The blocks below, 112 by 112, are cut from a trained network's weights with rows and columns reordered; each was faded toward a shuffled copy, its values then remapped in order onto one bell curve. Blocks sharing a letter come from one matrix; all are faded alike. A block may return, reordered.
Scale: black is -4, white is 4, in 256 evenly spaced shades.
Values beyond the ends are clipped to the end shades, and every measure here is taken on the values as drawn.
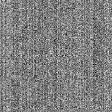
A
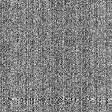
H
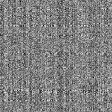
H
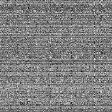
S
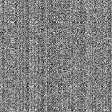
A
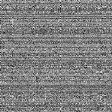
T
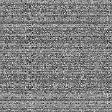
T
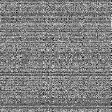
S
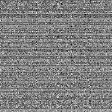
T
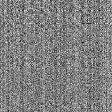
A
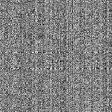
A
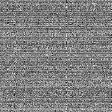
S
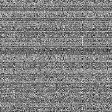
S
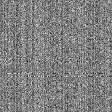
A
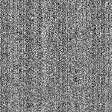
H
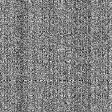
H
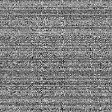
T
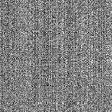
H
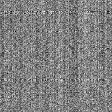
H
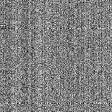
A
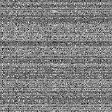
T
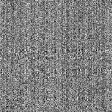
H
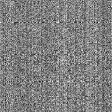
A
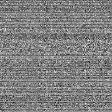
S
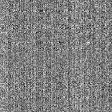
H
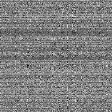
S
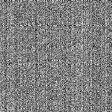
H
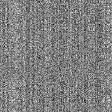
H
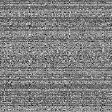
T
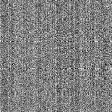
A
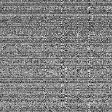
S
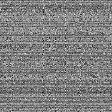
T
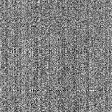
A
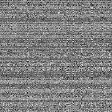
T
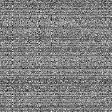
S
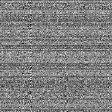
S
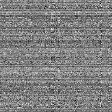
S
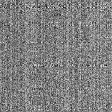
H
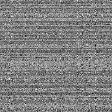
T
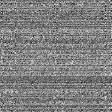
T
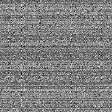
S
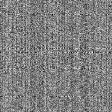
H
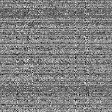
T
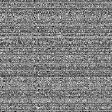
S
